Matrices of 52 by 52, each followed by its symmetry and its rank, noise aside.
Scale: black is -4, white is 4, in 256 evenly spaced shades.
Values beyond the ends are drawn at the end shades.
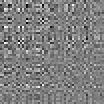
antisymmetric, rank four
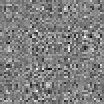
antisymmetric, rank six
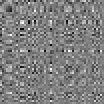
symmetric, rank four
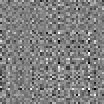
no symmetry, rank four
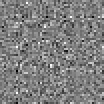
antisymmetric, rank eight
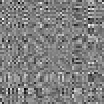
antisymmetric, rank six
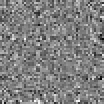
antisymmetric, rank six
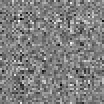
antisymmetric, rank eight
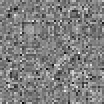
symmetric, rank eight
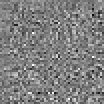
no symmetry, rank eight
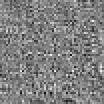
antisymmetric, rank eight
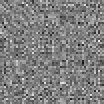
antisymmetric, rank six
